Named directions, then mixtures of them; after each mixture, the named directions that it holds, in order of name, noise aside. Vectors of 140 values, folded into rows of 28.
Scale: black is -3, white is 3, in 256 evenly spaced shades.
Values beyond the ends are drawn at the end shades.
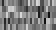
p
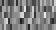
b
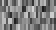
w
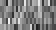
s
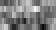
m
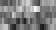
m.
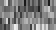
m, s.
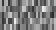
w.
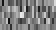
b, p.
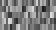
w.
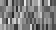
s.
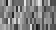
s.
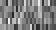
s.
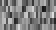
w.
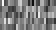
p, w.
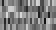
p.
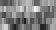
m.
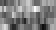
m.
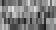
m, p.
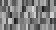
w.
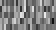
b, s.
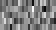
b, w.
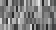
s.
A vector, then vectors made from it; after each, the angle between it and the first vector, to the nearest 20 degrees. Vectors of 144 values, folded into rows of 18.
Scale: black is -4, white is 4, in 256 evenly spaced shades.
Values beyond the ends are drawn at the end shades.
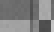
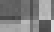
20 degrees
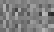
100 degrees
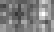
60 degrees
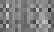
100 degrees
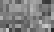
120 degrees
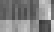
20 degrees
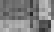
20 degrees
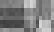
120 degrees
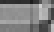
60 degrees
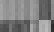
160 degrees
